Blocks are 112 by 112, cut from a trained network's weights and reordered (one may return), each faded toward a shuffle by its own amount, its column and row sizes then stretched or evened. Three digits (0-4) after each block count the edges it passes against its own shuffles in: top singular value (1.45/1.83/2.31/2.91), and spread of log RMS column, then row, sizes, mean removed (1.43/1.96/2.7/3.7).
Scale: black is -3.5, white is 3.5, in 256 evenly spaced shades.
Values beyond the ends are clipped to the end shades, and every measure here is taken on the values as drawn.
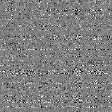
0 2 4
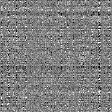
3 4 0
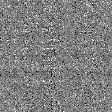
0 3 0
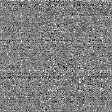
1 3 2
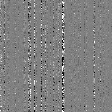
2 4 0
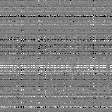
4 2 4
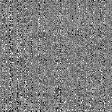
0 4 1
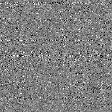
1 1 3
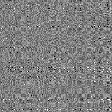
3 2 2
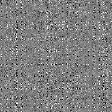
2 4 3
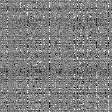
3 4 0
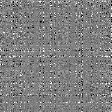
1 4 3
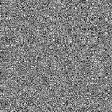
2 1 2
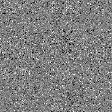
1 2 2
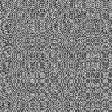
4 0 0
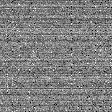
3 1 0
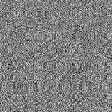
3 0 1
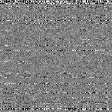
3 1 4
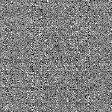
0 3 0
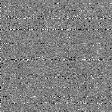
1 1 3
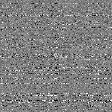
2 1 4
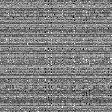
4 2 0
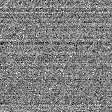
2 0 1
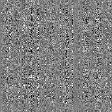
0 4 3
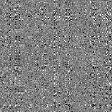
2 3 2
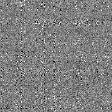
0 3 2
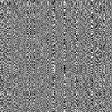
4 4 1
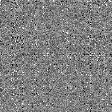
0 3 2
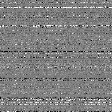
3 1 4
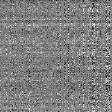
2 4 0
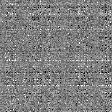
2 3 2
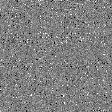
0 1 2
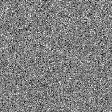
1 1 0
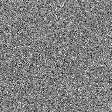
0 1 0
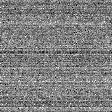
3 1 1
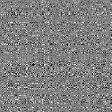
3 3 4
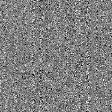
1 3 0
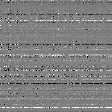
4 1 4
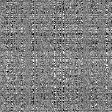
3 4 0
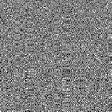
3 1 2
